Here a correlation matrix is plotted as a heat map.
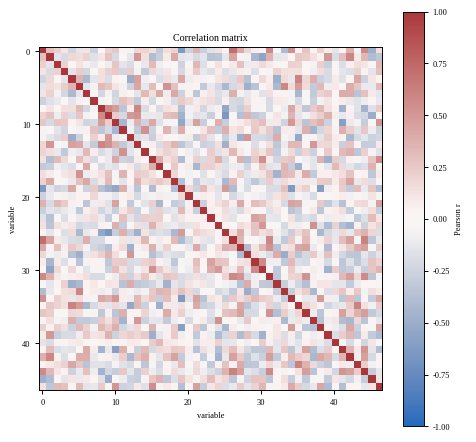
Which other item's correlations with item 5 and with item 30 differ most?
29
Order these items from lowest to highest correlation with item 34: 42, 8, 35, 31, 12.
12, 35, 31, 42, 8
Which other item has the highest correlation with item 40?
16
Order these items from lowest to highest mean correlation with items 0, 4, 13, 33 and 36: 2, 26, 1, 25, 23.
23, 25, 2, 26, 1
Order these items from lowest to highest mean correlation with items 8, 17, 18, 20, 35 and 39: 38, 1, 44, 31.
44, 31, 38, 1
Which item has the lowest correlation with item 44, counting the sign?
8
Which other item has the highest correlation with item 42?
1
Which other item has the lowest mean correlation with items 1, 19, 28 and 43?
15
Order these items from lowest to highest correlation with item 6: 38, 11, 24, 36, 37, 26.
37, 24, 36, 11, 38, 26
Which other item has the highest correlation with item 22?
19
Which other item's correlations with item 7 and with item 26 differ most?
0
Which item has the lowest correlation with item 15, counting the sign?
39
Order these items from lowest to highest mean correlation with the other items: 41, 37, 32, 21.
32, 37, 41, 21
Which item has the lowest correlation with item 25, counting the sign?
9
